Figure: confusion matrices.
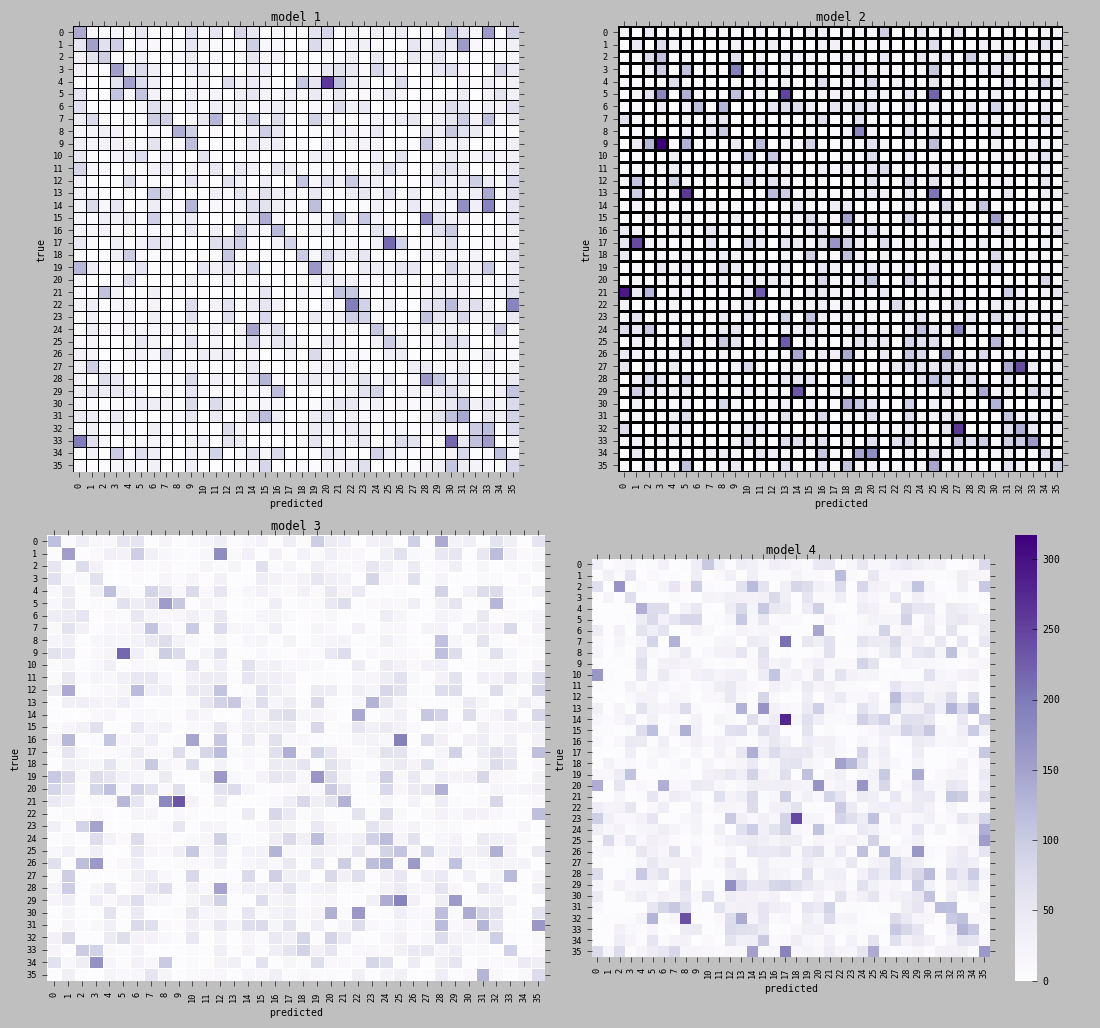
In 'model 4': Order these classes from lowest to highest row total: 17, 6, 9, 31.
9, 6, 17, 31
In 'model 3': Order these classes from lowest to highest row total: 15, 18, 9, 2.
2, 15, 18, 9
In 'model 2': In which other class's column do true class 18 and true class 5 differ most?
13
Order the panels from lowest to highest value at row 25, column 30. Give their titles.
model 4, model 3, model 1, model 2
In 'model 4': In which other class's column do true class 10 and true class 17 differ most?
0
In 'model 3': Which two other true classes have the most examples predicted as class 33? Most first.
27, 7
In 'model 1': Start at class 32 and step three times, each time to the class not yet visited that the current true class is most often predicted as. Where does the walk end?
31
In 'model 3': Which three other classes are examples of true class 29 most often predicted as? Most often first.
25, 24, 12
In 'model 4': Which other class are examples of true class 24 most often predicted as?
35
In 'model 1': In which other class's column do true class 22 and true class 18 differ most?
35
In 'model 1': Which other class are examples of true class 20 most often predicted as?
4
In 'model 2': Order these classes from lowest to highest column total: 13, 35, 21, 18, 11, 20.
35, 21, 11, 20, 18, 13
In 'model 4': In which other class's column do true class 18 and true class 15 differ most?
22
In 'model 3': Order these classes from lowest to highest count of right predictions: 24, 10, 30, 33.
10, 33, 24, 30
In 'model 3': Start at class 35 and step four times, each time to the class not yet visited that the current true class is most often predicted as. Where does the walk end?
1
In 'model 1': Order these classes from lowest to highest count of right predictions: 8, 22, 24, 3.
24, 8, 3, 22
